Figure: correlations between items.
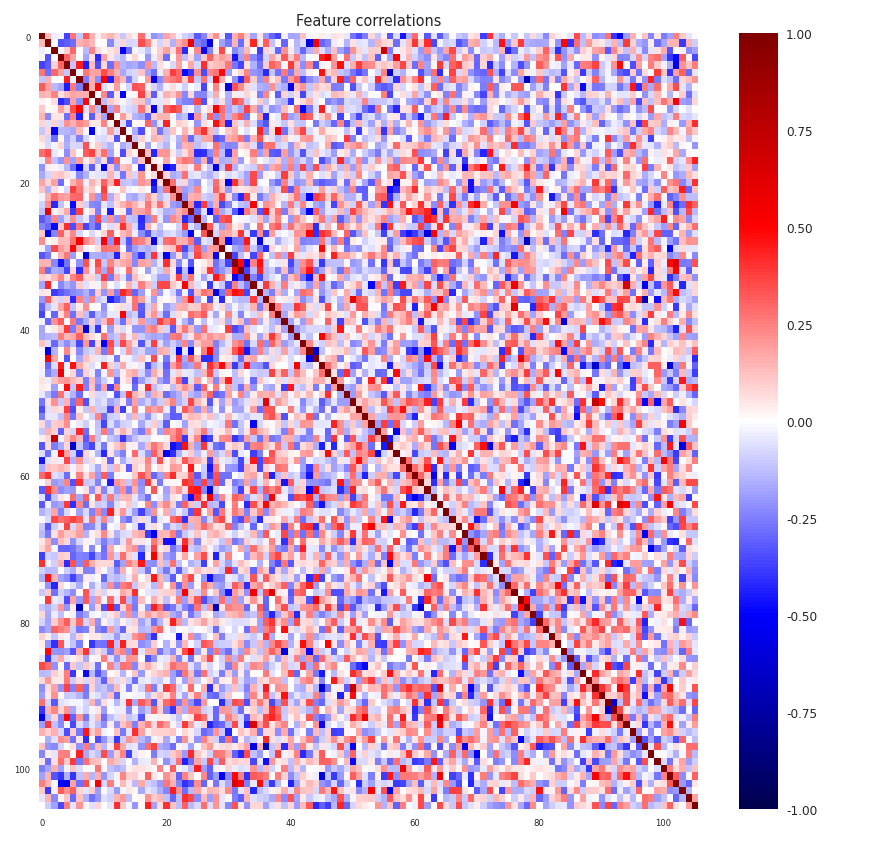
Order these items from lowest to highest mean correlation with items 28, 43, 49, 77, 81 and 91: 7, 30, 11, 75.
30, 7, 11, 75
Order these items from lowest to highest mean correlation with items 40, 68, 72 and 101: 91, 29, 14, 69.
29, 69, 14, 91
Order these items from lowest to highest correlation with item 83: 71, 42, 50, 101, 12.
12, 50, 101, 71, 42
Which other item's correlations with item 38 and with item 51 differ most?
13
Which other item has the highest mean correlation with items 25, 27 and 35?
63
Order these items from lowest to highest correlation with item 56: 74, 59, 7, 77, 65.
7, 77, 59, 65, 74
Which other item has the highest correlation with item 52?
93
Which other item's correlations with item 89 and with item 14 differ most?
50
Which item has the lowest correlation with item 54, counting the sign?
57
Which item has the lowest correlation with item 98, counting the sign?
70
